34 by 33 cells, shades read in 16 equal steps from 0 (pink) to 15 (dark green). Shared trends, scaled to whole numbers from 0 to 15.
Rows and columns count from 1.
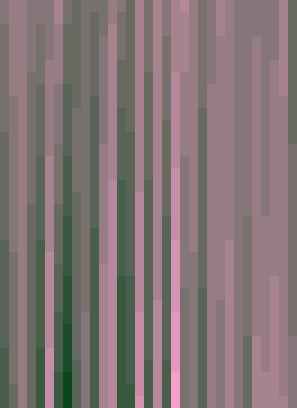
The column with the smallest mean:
20
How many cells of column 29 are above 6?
3
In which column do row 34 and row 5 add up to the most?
8
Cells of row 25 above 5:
25
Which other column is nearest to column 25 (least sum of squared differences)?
22
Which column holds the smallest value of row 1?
21
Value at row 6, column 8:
9
